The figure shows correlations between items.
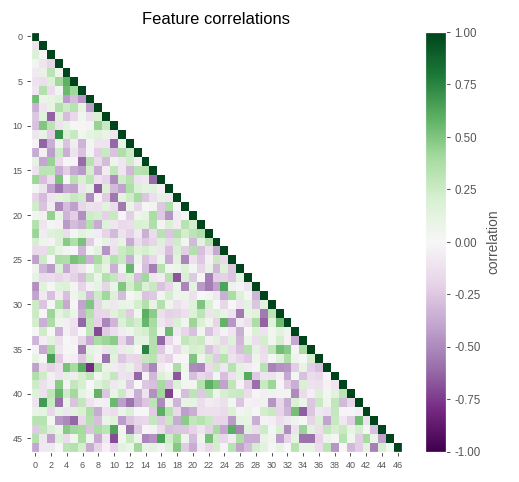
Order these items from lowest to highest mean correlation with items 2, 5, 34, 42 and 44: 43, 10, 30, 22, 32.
43, 32, 22, 30, 10
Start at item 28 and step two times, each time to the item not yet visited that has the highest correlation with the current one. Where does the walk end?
32
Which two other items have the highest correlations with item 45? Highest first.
16, 22
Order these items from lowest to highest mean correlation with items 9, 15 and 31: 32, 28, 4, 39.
4, 39, 28, 32
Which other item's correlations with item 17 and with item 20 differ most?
40
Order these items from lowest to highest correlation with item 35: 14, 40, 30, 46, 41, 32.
41, 40, 46, 30, 32, 14
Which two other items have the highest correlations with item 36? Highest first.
2, 20
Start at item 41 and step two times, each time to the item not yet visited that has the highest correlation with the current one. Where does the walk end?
10
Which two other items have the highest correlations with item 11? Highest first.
3, 28
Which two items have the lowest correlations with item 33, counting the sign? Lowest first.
8, 40
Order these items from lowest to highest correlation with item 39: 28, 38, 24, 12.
28, 24, 12, 38
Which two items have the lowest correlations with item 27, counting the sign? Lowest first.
18, 22
